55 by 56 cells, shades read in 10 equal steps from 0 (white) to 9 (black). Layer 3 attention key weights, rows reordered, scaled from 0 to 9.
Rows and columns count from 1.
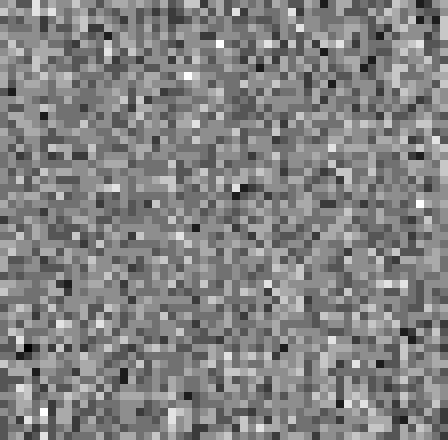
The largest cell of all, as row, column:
44, 4
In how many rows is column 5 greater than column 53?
16
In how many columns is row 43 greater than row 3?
19
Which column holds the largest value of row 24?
31
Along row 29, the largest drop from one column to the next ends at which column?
26
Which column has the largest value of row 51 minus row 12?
43
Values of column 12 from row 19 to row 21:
2 3 5
